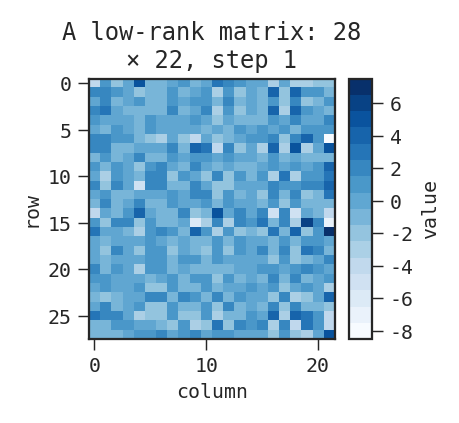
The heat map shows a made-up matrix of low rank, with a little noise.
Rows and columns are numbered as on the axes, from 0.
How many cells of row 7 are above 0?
9
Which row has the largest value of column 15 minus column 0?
14
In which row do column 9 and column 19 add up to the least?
0
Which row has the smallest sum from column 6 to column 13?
6
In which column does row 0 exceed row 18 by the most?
4
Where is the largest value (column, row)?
21, 16
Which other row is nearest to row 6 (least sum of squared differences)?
25
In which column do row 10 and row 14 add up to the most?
11
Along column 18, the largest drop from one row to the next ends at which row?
26
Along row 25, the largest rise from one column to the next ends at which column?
18
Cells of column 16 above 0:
17
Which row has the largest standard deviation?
15
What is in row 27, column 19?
-3
